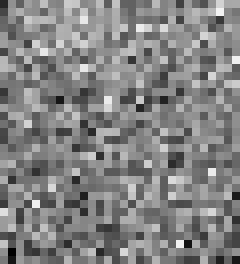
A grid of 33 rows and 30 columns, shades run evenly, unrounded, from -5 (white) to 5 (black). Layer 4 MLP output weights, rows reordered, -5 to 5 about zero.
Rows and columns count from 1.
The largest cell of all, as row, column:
32, 2
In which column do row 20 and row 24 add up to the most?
13
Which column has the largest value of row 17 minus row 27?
1
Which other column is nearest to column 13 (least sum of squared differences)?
15
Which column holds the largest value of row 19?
10
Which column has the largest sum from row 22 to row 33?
30
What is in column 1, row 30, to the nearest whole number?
2
